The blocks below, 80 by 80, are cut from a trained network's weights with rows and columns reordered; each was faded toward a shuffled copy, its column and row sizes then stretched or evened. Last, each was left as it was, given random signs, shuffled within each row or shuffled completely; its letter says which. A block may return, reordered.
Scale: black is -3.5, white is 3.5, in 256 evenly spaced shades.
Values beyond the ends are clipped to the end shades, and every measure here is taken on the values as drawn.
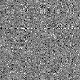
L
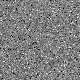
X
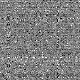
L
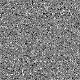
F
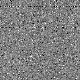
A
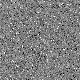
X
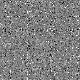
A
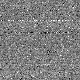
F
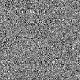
L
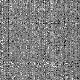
L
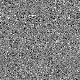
F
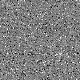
F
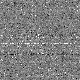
F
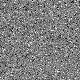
X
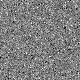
X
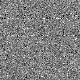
A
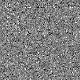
A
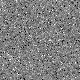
X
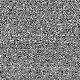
F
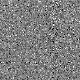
A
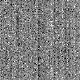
L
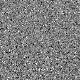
F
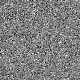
F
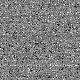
F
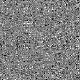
L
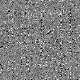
A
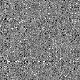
L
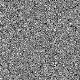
A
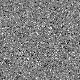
F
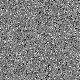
X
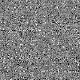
A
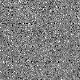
A
